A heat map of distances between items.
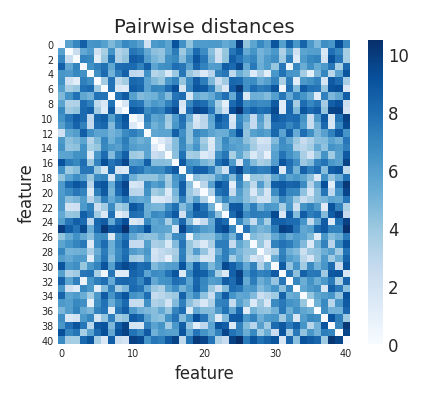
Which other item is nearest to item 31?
6
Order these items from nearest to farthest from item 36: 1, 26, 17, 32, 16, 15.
26, 15, 32, 1, 16, 17
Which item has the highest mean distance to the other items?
25
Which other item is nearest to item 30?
39
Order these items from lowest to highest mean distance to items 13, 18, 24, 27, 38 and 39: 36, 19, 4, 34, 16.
4, 19, 36, 34, 16
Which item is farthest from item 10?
40
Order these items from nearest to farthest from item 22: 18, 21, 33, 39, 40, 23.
33, 40, 23, 21, 18, 39
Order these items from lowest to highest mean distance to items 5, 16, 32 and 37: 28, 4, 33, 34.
33, 28, 34, 4
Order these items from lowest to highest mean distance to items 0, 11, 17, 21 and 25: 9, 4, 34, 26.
4, 26, 34, 9
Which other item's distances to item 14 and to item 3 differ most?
32
